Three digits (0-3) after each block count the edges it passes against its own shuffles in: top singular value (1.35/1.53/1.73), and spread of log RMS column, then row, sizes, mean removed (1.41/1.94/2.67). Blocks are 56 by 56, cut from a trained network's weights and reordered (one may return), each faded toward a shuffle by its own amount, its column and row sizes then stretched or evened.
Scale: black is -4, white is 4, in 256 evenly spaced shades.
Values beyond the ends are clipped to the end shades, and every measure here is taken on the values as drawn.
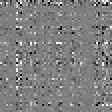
1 3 3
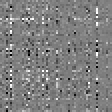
2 3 2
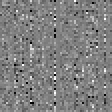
1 3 0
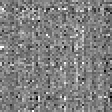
2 2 2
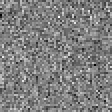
1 0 0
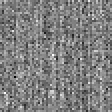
3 0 0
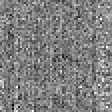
2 1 0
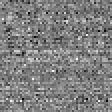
1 0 2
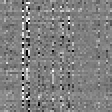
3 3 0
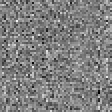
3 2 0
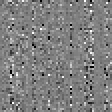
0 3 1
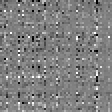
2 3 2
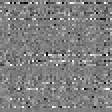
1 0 3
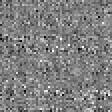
0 0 2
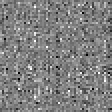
1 2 2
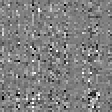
0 3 2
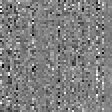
0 3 0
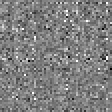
0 1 2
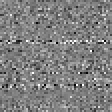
2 0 3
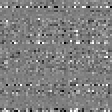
1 1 3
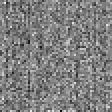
1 0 0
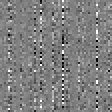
3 3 0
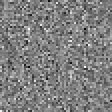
1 1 0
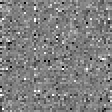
0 2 1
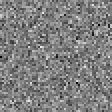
0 2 1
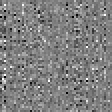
0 3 1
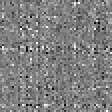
1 2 2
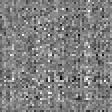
2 1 2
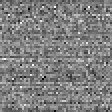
2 0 1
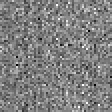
0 1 1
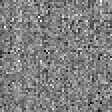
0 0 0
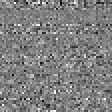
1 0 3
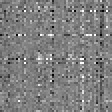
3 2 2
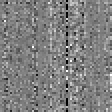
3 3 0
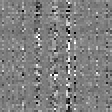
2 3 0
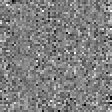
0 2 0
